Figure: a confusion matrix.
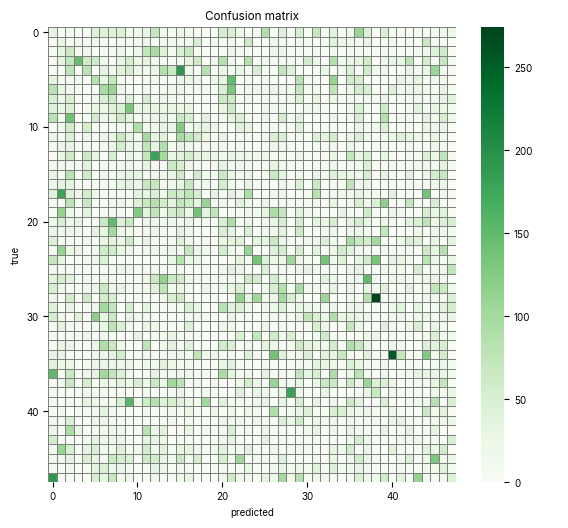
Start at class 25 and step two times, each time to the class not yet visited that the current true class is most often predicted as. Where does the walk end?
0
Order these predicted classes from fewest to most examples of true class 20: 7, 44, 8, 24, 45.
24, 45, 8, 44, 7
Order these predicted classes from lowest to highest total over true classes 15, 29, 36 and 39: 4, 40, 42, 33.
40, 42, 4, 33
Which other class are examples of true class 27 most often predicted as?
29
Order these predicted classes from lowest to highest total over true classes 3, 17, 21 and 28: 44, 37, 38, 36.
36, 37, 44, 38
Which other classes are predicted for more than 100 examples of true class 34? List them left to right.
26, 40, 44
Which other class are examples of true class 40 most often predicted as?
26
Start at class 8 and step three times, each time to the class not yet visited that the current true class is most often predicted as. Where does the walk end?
12
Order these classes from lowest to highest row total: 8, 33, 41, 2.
41, 2, 8, 33
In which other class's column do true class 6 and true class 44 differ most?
21
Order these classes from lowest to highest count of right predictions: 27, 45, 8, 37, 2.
8, 2, 27, 37, 45
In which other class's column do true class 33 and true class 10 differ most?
15
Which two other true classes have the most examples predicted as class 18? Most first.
39, 4
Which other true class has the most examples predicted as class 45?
4
